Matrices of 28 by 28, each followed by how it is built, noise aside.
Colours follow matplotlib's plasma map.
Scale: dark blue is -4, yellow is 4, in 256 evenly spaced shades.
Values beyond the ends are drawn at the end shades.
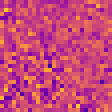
lower triangular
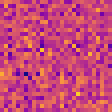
low rank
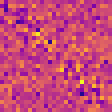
banded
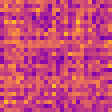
blocks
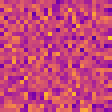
low rank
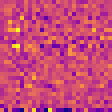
uneven rows
